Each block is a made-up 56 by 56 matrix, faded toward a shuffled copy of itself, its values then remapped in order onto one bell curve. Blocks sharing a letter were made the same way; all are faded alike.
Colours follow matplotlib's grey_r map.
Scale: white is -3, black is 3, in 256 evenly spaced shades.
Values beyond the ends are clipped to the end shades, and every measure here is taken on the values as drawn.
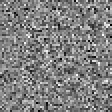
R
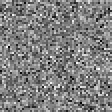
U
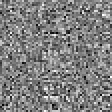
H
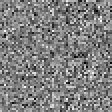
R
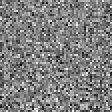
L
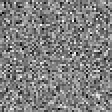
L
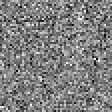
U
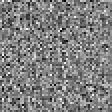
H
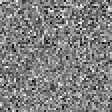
U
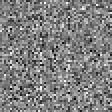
R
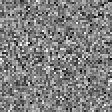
U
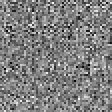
H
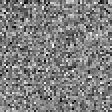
H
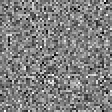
L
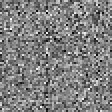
R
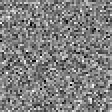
U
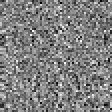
L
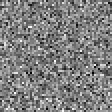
U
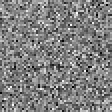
U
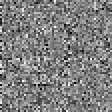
R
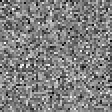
U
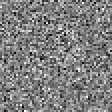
U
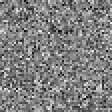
U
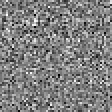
L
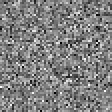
R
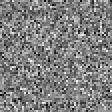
U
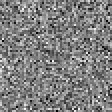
U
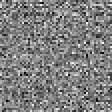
H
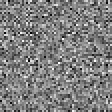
H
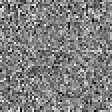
R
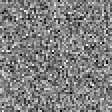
U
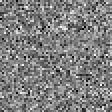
U
